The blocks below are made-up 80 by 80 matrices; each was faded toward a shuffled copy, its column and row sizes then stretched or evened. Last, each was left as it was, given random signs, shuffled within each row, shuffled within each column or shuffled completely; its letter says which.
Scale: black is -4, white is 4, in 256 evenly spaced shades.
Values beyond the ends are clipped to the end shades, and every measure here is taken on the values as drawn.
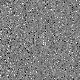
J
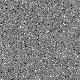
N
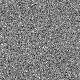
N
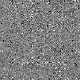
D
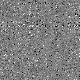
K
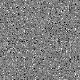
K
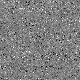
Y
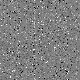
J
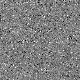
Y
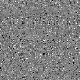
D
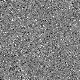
Y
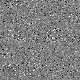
Y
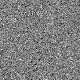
N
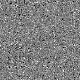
K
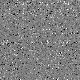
Y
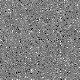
D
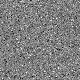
N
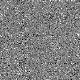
K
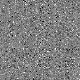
D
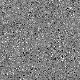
K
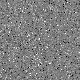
N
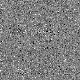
K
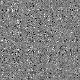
K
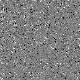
K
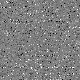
Y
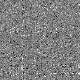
K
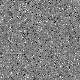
J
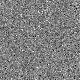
N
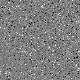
J
